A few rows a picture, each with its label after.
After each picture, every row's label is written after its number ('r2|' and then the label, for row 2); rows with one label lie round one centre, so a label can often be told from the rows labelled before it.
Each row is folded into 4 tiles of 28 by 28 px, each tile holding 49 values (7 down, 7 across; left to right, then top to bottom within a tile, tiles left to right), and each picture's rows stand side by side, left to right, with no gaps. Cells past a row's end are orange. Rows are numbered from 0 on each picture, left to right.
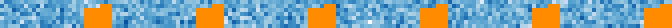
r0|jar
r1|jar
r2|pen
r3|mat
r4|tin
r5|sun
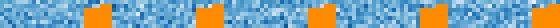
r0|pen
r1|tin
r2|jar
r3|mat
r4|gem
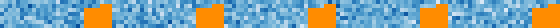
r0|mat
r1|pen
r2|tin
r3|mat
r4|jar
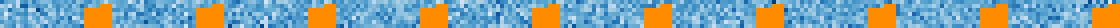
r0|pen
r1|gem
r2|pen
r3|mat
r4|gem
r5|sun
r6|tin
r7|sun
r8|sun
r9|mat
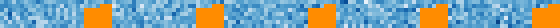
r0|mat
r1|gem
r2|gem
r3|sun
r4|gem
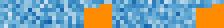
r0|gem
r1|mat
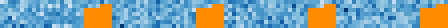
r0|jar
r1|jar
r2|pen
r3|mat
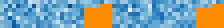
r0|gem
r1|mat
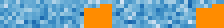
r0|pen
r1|mat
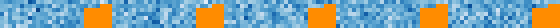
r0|pen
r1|jar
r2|mat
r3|gem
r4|pen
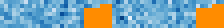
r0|jar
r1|mat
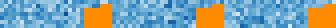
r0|mat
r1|gem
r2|jar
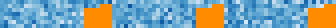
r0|sun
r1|gem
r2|mat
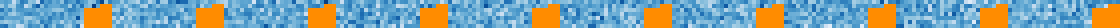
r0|sun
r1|pen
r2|sun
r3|jar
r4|jar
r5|tin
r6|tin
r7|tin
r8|mat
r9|sun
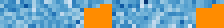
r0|tin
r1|tin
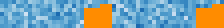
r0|tin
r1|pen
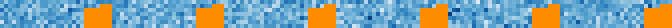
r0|sun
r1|tin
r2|sun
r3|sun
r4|mat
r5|tin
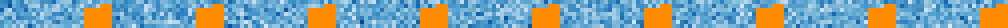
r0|tin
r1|tin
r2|mat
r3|mat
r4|jar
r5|jar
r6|tin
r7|sun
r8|tin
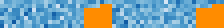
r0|tin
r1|tin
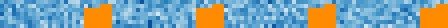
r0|tin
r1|jar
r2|pen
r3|jar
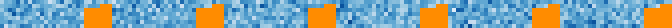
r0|pen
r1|sun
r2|mat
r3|tin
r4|jar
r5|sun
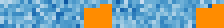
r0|jar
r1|mat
